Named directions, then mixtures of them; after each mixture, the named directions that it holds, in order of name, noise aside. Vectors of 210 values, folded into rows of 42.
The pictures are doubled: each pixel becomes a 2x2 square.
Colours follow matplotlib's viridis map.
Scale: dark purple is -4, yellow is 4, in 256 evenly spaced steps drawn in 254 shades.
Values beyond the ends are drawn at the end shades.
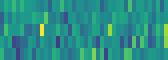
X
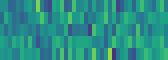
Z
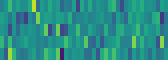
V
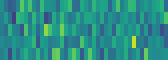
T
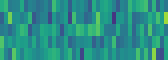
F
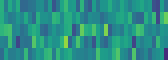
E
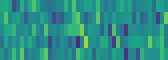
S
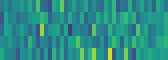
X, Z.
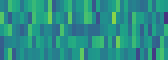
F.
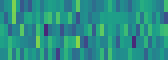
S, T.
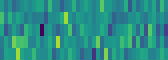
X.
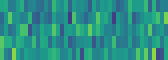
F.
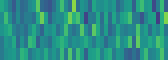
E, S, Z.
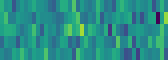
E, S.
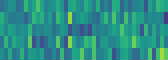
E, F, Z.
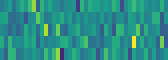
T, V.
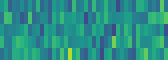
F, X, Z.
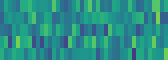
E.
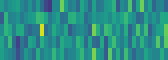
E, X, Z.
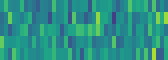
F.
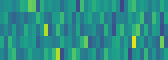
T, V.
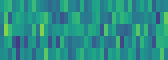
E, S, X.
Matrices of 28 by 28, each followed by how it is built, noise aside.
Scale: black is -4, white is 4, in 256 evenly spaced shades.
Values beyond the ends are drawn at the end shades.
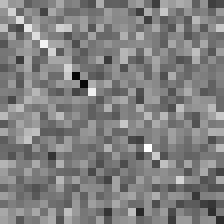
diagonal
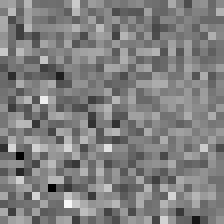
lower triangular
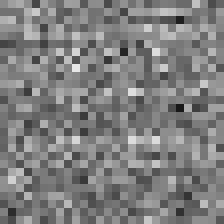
blocks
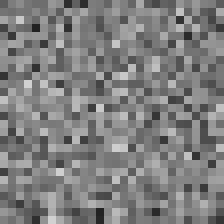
blocks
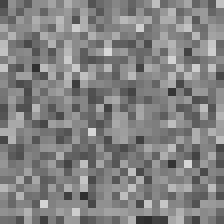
repeating columns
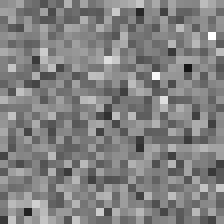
noise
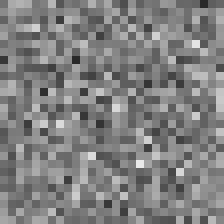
noise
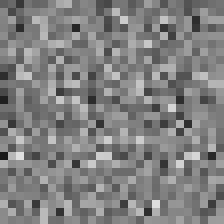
repeating columns
